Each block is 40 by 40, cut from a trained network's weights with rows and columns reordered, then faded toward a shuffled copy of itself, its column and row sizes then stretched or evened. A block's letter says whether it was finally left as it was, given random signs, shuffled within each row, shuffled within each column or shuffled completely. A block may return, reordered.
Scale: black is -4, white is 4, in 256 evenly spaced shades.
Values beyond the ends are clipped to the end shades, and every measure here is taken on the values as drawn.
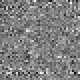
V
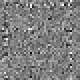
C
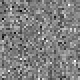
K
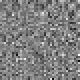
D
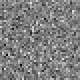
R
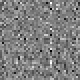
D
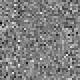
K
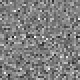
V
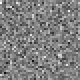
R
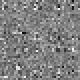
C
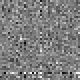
C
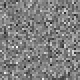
K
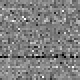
V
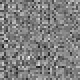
D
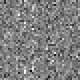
K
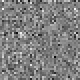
C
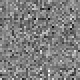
C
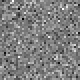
R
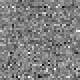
V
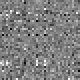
D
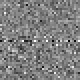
V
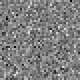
R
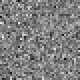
V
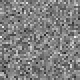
R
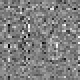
D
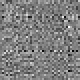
D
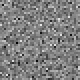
R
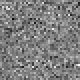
V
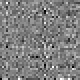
D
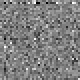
C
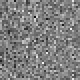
K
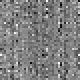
D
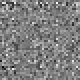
C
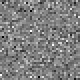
R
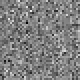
K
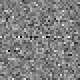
V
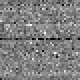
V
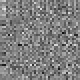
D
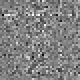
C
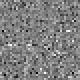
V
